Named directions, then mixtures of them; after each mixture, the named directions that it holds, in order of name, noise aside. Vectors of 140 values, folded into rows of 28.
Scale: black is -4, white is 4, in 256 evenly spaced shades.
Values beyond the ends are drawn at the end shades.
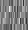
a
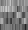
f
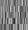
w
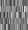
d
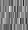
a.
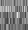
d, f, w.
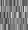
d.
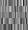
a, d, w.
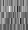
a, f.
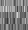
d, f, w.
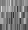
a, d, f.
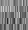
f, w.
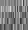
a, f, w.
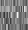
d, f.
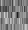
a, d, f.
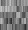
f.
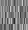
w.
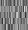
d, w.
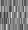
a, d.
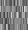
d.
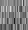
a, f, w.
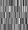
a, d.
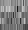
a, f.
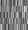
d.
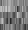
f.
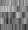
f.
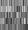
a, d, f.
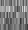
a, d, f.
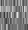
d, f.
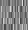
a, w.
